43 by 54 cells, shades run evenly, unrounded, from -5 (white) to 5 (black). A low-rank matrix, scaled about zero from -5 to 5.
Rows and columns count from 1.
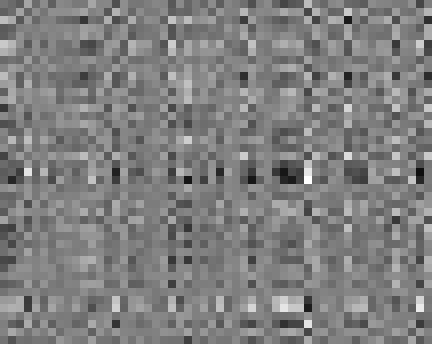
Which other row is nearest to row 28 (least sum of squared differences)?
15
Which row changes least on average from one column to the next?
37
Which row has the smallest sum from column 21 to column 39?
39
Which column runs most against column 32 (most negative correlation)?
12
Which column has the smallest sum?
50
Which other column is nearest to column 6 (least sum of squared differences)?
29
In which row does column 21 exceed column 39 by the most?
23
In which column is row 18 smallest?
24
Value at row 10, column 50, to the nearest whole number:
3
